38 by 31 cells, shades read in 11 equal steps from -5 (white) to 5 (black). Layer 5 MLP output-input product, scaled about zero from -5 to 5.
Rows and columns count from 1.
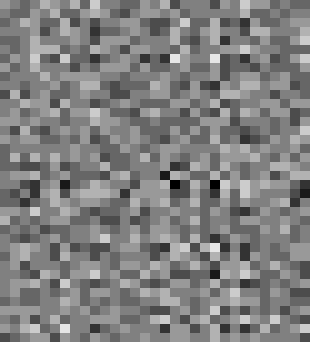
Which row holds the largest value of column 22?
21
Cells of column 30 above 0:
17
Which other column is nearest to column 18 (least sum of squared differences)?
7
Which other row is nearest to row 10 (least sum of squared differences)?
13
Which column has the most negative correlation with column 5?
31
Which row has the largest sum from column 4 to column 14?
25
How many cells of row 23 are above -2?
26
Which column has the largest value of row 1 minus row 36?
28
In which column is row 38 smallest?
22
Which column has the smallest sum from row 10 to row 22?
23
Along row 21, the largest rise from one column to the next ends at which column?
18
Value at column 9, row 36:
0
